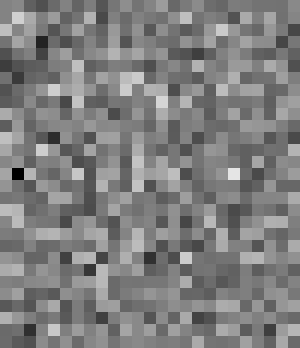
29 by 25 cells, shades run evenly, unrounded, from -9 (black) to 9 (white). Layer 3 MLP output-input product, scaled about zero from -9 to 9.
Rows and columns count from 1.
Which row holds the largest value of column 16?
22
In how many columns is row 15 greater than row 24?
15
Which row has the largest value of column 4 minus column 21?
13
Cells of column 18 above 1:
5
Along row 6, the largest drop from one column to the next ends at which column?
8
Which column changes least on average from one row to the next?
18
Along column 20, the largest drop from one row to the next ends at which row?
16
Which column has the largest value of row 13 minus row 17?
4
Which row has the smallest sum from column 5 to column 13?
27
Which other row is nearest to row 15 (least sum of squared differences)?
7
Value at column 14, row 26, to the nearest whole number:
0
